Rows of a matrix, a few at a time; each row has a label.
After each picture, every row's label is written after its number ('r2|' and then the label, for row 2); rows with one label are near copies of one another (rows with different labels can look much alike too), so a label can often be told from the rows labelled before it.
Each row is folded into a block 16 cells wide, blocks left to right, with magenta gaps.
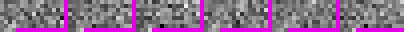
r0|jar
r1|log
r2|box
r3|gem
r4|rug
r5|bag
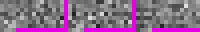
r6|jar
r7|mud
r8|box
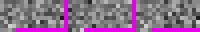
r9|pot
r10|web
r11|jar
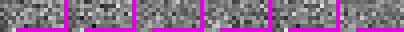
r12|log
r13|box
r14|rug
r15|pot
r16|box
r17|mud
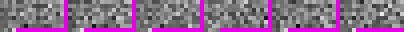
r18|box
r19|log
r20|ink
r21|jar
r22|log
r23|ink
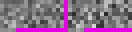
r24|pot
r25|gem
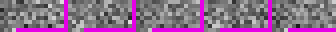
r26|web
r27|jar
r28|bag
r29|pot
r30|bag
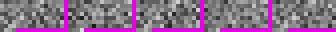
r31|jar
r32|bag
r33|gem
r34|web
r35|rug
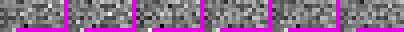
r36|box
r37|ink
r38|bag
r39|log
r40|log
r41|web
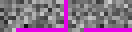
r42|log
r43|rug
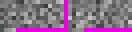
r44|web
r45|mud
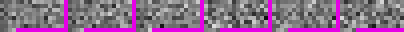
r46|log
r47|ink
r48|box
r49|pot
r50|jar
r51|rug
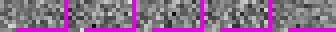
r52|pot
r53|bag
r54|gem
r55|gem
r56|log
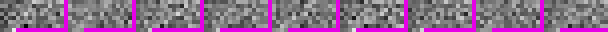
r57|bag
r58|jar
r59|ink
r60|log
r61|mud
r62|log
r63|web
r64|jar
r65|log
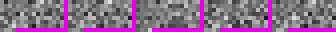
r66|rug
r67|rug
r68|ink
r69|pot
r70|rug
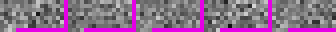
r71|gem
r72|box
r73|mud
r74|ink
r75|pot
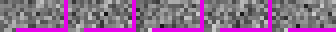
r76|rug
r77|gem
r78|log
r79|gem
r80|bag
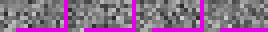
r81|mud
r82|log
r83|jar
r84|pot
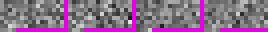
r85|pot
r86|jar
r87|bag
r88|gem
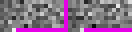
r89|ink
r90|box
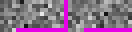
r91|ink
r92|gem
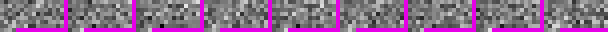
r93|rug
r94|web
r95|box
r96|gem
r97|box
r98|gem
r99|ink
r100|log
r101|pot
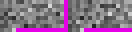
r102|box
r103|ink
